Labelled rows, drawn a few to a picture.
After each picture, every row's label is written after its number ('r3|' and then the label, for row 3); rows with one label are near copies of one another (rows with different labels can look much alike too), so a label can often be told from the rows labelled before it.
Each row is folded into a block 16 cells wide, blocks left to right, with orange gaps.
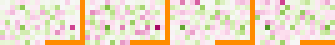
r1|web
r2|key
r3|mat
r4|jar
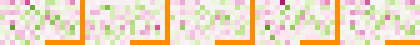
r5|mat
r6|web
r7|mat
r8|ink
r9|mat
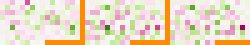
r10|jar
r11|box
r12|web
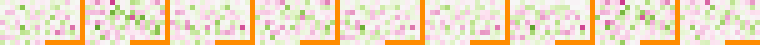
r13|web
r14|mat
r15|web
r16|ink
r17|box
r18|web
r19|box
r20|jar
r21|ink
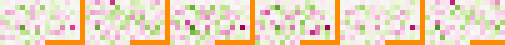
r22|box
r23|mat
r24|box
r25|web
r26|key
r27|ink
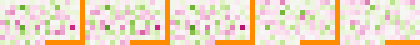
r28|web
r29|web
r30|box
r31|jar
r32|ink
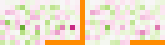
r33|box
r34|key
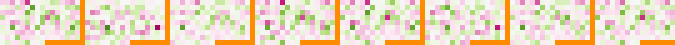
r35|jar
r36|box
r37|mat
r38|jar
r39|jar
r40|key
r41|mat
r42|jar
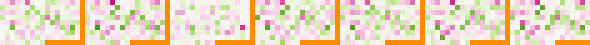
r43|mat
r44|ink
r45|web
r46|jar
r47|mat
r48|ink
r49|ink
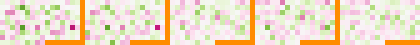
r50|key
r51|key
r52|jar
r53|jar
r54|mat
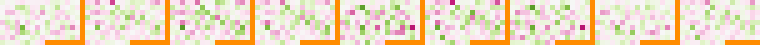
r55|box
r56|mat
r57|mat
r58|mat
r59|web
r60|ink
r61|key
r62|box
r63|ink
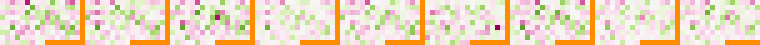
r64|ink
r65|mat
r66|jar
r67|mat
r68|ink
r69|key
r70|ink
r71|jar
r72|jar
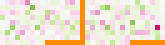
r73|ink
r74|web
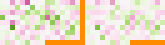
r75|mat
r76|ink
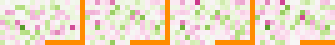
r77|box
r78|jar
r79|ink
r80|jar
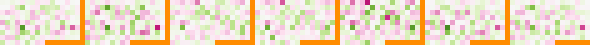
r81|box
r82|web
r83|mat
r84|ink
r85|jar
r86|box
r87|web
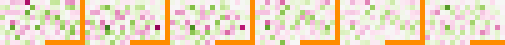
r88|ink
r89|box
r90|box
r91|jar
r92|ink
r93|web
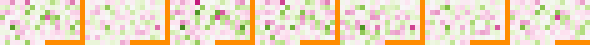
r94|jar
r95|key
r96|jar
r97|ink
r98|box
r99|web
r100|jar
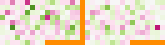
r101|jar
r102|key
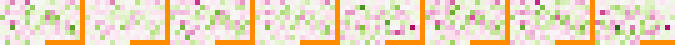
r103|jar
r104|ink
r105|ink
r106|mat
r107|web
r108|jar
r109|mat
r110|box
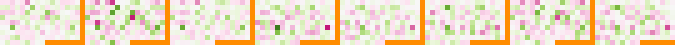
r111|jar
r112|jar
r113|mat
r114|box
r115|box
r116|web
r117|jar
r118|web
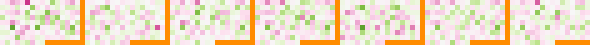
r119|ink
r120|key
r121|jar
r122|mat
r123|web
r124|mat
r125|ink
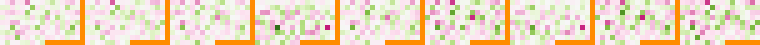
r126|ink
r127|ink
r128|jar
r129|box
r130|jar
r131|jar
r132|box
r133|jar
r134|ink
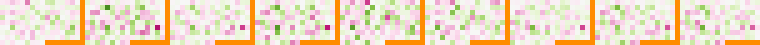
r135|mat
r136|web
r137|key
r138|key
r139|jar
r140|ink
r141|box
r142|key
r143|key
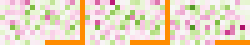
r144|jar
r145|mat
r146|web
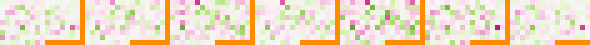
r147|key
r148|ink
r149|mat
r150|ink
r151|ink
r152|key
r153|key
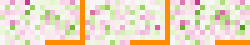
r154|jar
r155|key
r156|jar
